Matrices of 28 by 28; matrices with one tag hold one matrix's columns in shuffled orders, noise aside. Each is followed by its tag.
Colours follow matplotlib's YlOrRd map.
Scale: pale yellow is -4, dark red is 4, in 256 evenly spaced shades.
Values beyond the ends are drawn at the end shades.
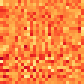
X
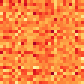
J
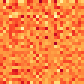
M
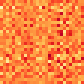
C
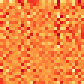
M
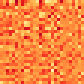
M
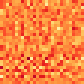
X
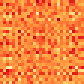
J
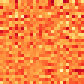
M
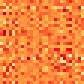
C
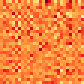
M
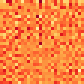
M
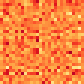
J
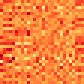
C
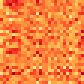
J
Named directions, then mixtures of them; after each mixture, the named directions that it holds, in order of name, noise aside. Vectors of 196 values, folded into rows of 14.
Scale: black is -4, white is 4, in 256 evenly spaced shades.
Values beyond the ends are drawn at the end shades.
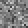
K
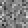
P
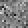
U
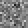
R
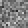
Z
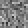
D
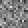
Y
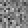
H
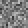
D, K, Z.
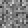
H, P, Y.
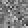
K.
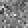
U.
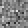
Z.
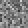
H, R, Y.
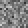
D, H, Y.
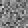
U, Z.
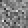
H, U, Z.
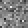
Y.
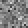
K.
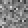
Y.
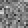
H, U.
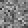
K, U, Y.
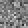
D, K, R.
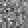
H.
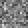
P.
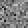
P, U.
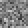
H, K, Y.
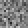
H.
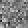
H, P, Z.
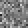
H, R, U.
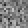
H.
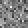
Y.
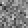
H, K, P.
